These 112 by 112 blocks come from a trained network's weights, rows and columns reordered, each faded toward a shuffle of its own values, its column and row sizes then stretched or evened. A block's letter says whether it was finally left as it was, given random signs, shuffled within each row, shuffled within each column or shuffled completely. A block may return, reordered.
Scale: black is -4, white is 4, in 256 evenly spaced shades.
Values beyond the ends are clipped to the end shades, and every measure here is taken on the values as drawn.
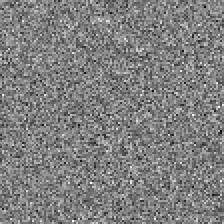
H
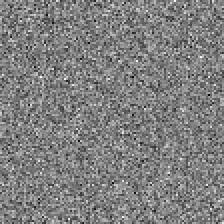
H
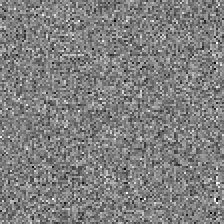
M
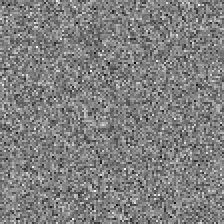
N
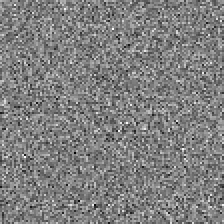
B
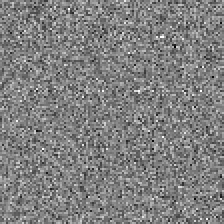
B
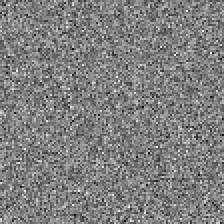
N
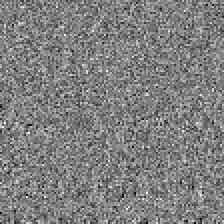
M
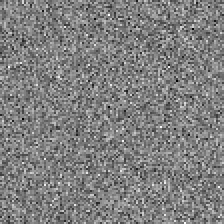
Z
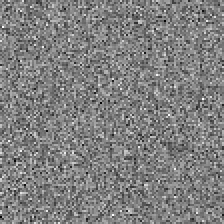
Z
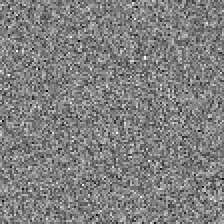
N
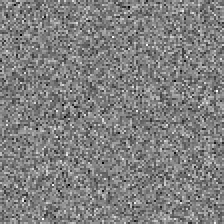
Z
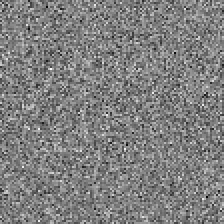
M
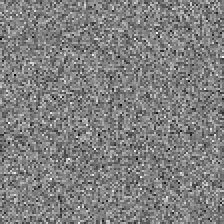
N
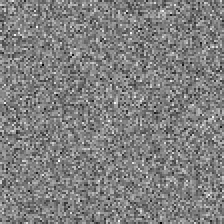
N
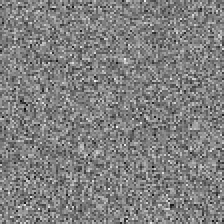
M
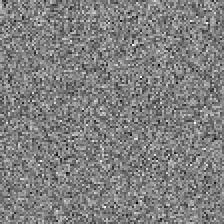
M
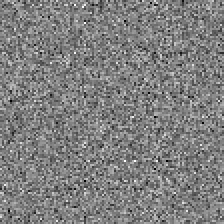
B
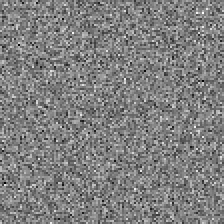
Z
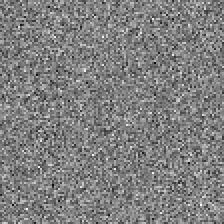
Z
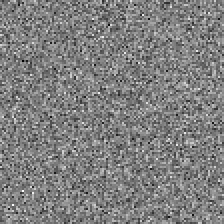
Z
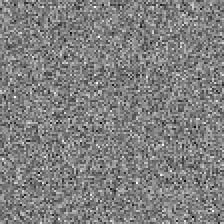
H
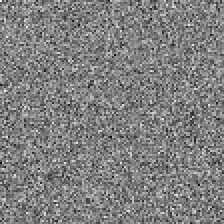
B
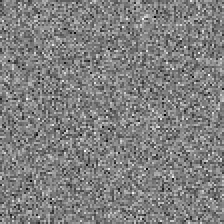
N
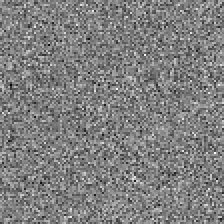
M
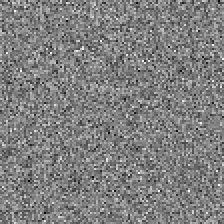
H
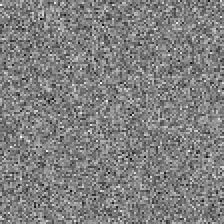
N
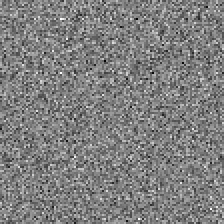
B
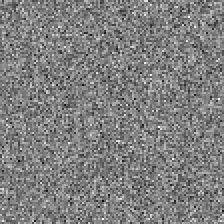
Z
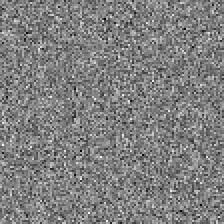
Z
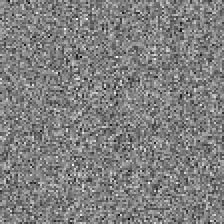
M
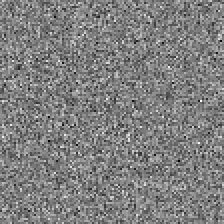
B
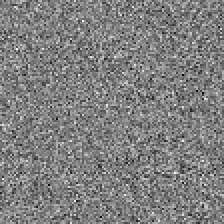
M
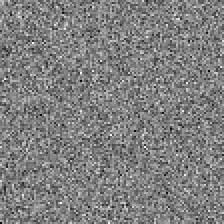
N
